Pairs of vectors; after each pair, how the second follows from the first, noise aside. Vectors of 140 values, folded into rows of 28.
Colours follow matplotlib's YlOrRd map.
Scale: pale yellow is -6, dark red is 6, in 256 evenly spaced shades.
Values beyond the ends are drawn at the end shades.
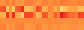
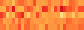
negated.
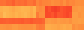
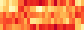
wrapped around, negated, scaled up.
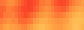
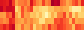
wrapped around, negated, scaled up.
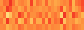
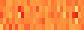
reversed, negated, partly zeroed.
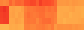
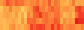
reversed.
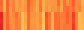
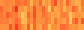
wrapped around, partly zeroed.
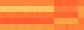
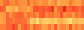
reversed.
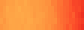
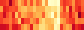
wrapped around, negated, scaled up.
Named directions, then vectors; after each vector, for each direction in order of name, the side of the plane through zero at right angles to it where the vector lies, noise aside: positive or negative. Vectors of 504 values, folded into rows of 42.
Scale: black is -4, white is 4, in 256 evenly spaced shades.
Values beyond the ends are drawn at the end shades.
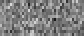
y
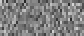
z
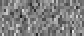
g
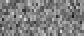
negative, negative, negative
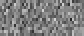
positive, negative, positive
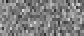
positive, positive, positive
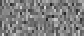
positive, negative, negative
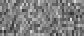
negative, positive, negative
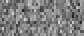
negative, negative, negative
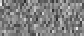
negative, negative, positive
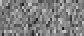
negative, negative, positive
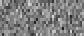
negative, negative, positive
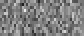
positive, negative, positive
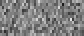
negative, positive, negative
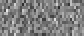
positive, negative, positive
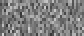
positive, negative, negative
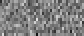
positive, positive, negative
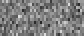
negative, negative, negative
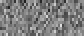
negative, negative, positive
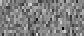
negative, negative, positive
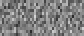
negative, negative, positive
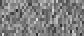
positive, positive, negative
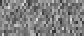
positive, positive, negative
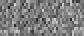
positive, negative, positive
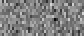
negative, positive, positive
